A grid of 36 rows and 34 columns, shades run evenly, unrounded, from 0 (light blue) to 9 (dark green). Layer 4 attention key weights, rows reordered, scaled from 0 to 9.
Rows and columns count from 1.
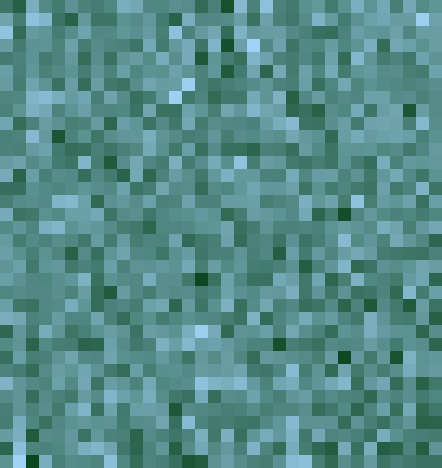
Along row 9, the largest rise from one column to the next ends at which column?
32
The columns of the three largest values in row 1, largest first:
18, 2, 16
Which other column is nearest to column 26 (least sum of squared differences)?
5
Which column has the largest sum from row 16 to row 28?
3
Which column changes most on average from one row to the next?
15
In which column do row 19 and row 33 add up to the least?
23
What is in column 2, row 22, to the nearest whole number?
4
